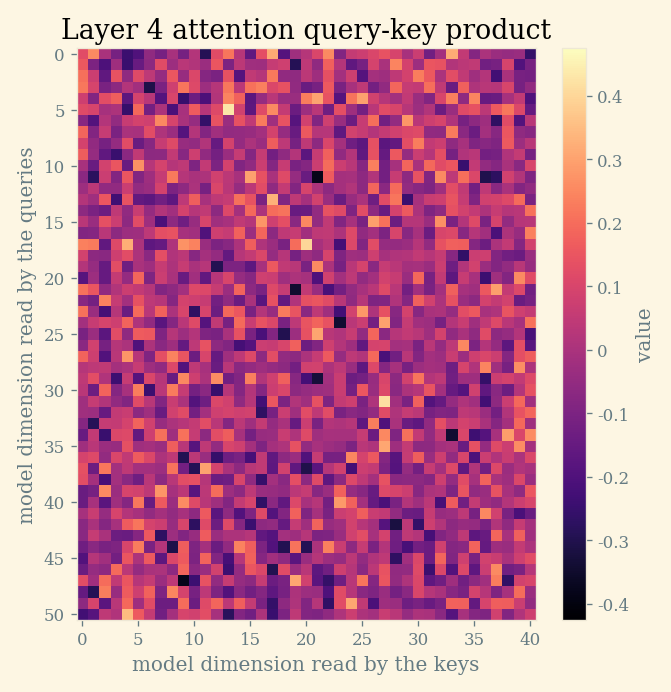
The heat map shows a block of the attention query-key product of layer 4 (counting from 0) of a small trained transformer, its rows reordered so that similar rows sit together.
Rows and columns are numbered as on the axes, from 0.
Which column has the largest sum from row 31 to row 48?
39
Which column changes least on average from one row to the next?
31
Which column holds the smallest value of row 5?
4
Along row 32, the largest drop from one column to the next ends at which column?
16
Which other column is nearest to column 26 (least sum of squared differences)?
32
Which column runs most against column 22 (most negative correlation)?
37
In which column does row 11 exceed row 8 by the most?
15
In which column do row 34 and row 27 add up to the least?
2
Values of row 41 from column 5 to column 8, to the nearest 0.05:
0 -0.05 0 -0.05
